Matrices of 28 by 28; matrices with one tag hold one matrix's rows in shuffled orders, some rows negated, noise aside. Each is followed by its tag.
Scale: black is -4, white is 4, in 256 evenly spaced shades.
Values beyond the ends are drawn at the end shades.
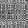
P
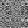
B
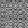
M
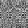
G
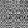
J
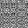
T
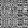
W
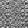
B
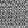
P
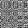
W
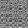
M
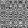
M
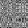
G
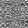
B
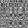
M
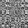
B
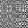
G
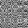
W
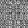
J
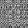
J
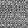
P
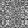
B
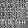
P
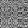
W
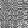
W
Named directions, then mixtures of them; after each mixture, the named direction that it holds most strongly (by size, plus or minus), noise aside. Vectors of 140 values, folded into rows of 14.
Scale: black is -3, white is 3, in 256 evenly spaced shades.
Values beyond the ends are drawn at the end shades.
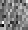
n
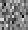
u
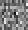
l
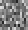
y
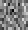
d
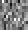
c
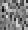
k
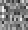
k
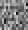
l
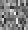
l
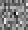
l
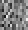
n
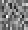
c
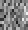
d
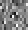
l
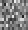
u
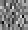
u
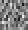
c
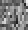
l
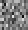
u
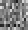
y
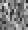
k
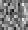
d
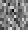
d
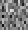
k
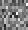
l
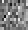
c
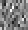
u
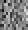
n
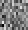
n
